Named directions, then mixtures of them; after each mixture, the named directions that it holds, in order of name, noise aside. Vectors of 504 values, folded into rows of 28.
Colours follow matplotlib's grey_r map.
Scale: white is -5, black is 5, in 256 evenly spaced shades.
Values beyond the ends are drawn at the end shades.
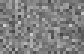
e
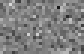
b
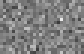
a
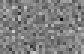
a, e.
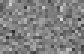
a, b, e.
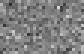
b, e.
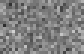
b, e.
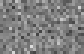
a, b, e.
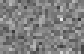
a, b.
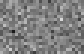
a, b, e.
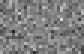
a, b, e.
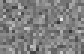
a.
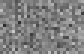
e.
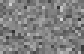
a, b, e.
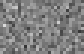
a, b, e.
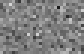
b.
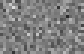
a, b.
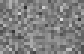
a, b, e.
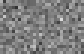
a.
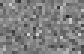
b.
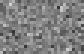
b, e.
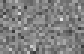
a, e.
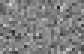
b, e.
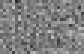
a, b, e.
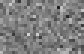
b.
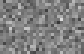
a.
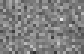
a, e.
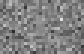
a, b, e.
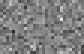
a, b, e.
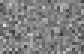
b, e.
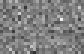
a, e.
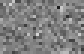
b.
